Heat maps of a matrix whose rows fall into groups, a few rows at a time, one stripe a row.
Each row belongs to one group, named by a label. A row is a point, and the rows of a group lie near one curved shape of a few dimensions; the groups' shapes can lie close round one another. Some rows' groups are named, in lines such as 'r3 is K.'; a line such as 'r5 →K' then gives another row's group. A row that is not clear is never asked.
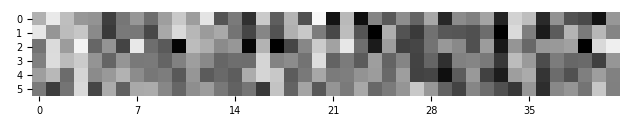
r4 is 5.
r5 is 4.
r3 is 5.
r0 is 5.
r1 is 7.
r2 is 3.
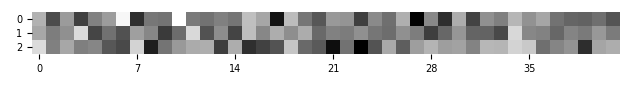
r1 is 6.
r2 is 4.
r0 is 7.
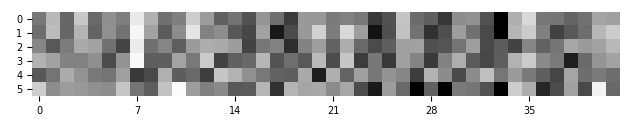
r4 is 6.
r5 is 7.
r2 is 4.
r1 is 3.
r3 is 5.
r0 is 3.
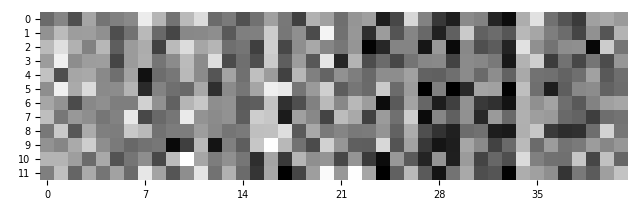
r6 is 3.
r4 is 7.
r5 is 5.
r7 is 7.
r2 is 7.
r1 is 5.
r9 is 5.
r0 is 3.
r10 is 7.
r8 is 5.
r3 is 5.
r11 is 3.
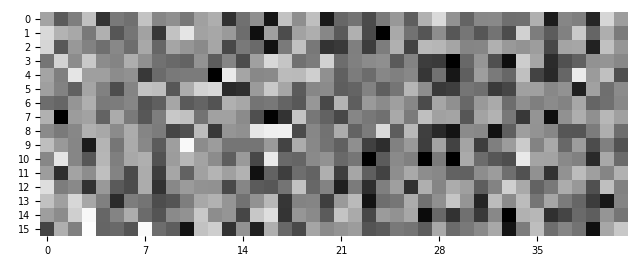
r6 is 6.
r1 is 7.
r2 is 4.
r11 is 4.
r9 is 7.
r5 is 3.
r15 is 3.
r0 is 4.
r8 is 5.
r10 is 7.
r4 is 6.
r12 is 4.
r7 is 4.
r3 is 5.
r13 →7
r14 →7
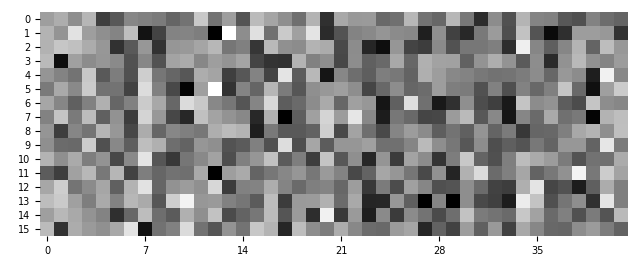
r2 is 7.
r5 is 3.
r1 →6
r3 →4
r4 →4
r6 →3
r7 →3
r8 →4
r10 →5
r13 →7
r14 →5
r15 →7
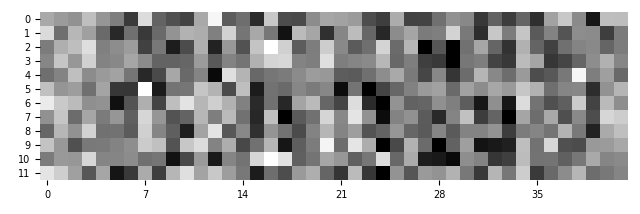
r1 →7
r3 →5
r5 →4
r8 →3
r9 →3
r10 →5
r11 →7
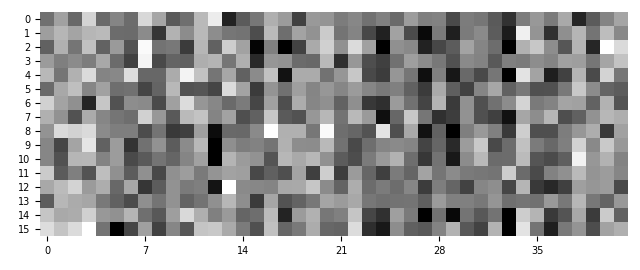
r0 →3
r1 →7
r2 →3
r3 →4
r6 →7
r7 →3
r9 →6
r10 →6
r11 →4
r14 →7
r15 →7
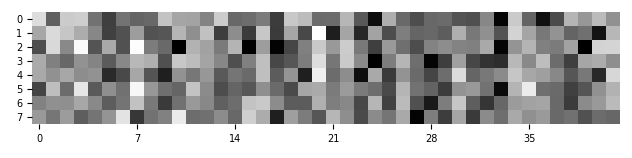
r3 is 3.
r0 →7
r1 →5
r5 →3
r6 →5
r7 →7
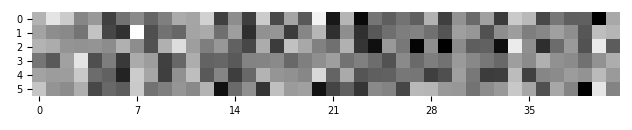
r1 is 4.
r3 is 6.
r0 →5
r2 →7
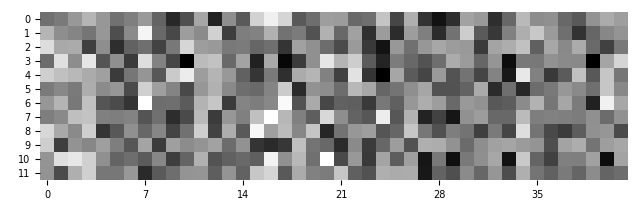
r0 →5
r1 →5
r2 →7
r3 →3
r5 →4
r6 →4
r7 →5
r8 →6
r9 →4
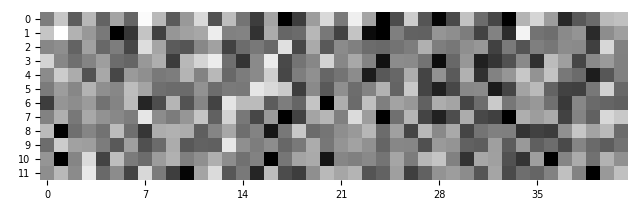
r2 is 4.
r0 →3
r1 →7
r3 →3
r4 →7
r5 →5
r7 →3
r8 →4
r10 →4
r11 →3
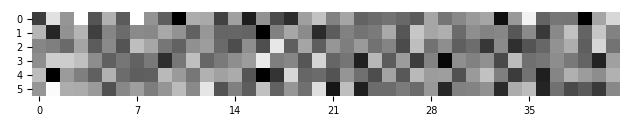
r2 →4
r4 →4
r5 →5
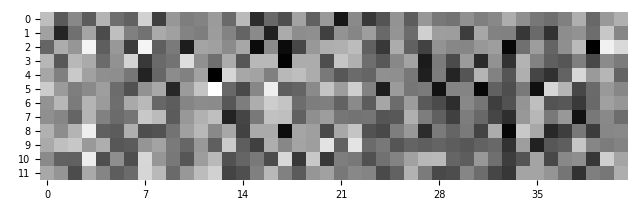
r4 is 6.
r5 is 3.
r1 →4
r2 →3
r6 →5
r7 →3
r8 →7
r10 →4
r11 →3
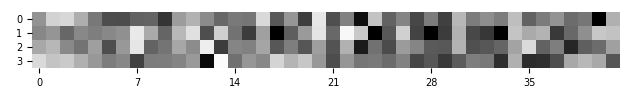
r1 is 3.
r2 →5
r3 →6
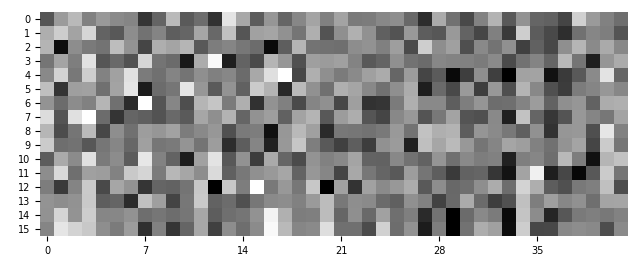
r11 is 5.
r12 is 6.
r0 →6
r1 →6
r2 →4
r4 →5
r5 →7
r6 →4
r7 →7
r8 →4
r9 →4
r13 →6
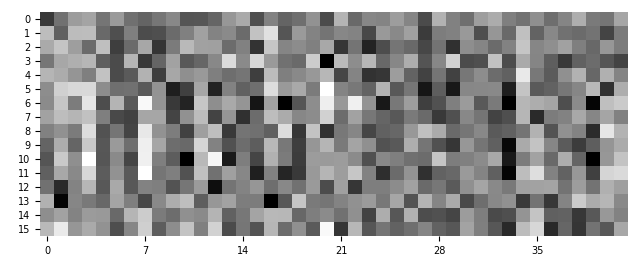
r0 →6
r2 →7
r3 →6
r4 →7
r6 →3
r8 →4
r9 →3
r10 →3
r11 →3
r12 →6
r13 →4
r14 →5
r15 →5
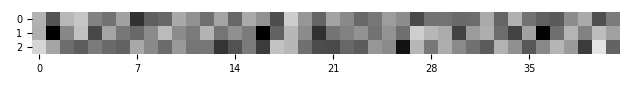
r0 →7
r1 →4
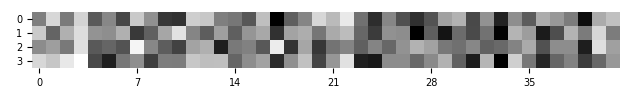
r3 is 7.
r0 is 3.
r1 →7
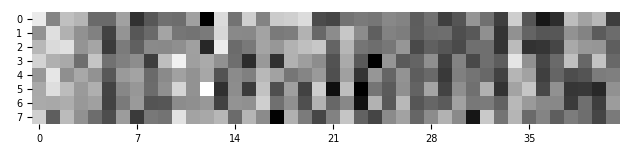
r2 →6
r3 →7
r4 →5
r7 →7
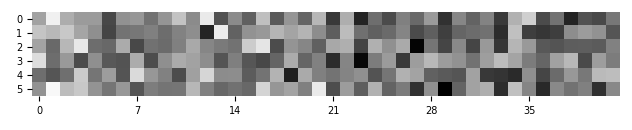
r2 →7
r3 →4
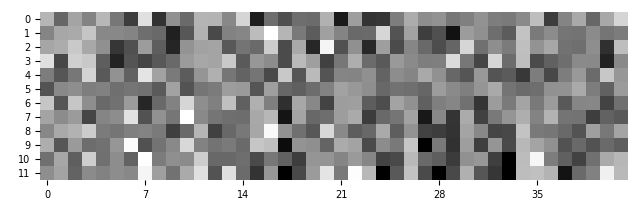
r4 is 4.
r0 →4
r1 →5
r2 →5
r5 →6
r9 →7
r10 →3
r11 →3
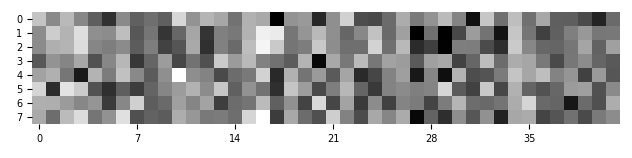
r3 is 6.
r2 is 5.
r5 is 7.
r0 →7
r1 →5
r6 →5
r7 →7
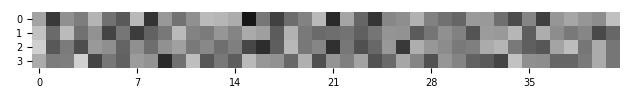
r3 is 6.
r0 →4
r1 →7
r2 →4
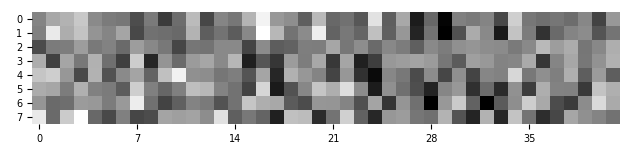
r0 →5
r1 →5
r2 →6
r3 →4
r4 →7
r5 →3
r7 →7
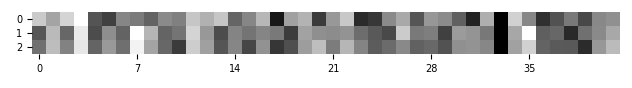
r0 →7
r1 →3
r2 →3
